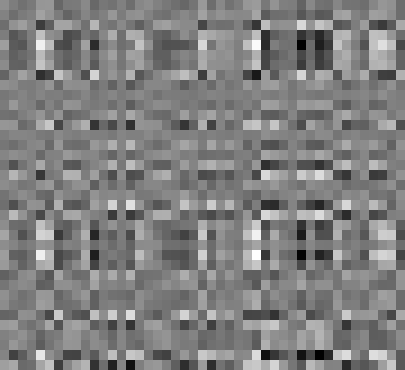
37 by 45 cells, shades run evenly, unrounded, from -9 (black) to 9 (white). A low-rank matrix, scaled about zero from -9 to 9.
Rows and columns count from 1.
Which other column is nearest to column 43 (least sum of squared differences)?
23
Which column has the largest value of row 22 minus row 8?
31
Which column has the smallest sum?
34
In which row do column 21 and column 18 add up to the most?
8
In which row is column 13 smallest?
37
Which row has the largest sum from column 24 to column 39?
22
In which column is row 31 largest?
29
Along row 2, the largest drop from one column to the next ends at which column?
30
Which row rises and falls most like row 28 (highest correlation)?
32
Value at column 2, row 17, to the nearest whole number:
-3
